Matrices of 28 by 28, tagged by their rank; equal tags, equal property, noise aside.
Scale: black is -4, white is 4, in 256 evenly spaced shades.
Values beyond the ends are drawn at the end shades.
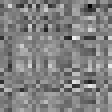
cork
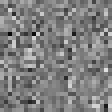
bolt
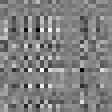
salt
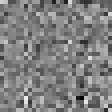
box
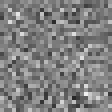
bolt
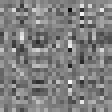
cork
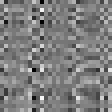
salt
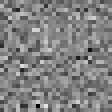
bolt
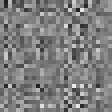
cork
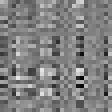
salt
